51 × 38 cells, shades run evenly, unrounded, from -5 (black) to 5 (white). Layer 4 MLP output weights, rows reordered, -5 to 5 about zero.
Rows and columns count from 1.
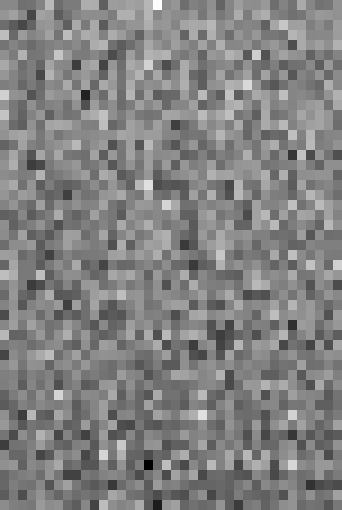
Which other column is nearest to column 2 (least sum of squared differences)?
16
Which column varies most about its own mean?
17
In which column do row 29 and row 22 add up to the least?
4
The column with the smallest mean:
3
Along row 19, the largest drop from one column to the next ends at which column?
18
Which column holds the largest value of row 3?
32
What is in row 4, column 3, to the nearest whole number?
1
